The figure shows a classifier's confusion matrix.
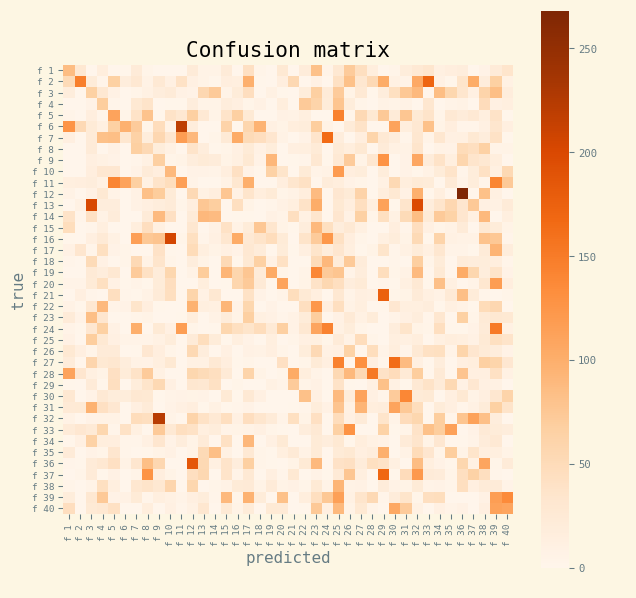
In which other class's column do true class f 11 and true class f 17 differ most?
f 5
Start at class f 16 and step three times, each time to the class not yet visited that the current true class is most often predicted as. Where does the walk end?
f 3
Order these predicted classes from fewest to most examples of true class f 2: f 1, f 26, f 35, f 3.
f 35, f 3, f 1, f 26
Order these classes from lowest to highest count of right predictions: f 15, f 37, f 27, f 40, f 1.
f 15, f 37, f 1, f 40, f 27
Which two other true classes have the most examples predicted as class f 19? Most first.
f 9, f 10
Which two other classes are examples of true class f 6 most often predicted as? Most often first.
f 11, f 1
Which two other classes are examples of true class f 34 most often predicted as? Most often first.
f 17, f 3
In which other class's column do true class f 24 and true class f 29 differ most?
f 39
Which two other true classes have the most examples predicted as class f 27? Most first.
f 30, f 31
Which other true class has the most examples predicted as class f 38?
f 36
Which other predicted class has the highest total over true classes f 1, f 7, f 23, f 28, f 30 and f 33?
f 26
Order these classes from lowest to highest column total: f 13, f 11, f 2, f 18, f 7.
f 2, f 18, f 11, f 13, f 7
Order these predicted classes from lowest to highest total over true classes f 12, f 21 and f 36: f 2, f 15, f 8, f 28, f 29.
f 2, f 28, f 15, f 8, f 29
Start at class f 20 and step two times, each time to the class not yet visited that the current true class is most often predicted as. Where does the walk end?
f 40
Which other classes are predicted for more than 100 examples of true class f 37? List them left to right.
f 8, f 29, f 32
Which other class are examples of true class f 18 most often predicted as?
f 24
